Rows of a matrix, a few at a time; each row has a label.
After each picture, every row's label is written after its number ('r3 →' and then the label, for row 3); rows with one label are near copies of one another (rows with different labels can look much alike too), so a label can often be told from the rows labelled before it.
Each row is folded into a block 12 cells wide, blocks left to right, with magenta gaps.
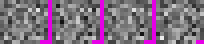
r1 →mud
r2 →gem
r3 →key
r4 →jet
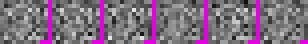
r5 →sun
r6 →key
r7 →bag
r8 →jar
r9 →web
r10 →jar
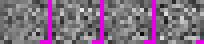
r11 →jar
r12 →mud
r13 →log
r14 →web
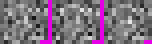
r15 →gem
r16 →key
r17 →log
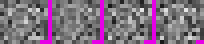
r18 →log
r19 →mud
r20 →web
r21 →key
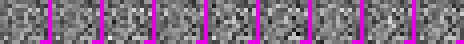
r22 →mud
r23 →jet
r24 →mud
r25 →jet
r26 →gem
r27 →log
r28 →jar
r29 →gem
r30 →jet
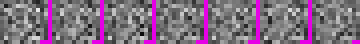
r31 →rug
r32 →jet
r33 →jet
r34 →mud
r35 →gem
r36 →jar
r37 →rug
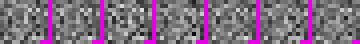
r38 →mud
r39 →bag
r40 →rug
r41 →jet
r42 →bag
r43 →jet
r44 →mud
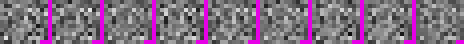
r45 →jet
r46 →bag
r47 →bag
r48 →bag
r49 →mud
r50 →web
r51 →jar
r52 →jar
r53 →rug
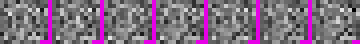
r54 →sun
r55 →gem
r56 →mud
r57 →mud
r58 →rug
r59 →gem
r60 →log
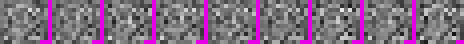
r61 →jar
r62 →mud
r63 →gem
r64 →mud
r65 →rug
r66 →mud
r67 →log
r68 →jet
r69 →jar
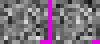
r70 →bag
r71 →web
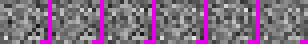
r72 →jet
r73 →log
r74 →sun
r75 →rug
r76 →rug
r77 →bag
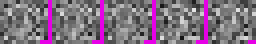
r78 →sun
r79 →sun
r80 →jet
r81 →web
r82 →key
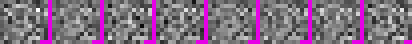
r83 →rug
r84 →log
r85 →gem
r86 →mud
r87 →log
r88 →sun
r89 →key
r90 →rug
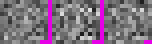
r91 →web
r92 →sun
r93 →web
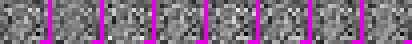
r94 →key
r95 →jar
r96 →bag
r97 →jar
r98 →log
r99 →bag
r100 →jar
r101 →jar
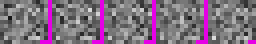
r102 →jar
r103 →rug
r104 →jet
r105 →gem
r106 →jet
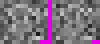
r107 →key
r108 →jar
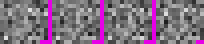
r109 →jet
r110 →mud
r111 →sun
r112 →mud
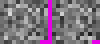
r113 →sun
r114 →sun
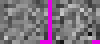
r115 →jar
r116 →jar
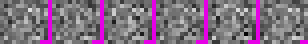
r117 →key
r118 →web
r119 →log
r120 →log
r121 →jar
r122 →key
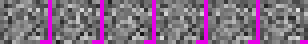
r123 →jar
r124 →mud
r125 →log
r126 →jet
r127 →log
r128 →rug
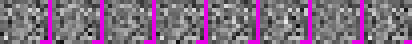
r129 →jet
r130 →jar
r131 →rug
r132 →jet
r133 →rug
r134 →gem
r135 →mud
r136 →gem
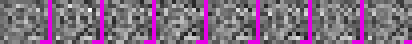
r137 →rug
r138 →rug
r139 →mud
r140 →log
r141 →log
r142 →sun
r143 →sun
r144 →jet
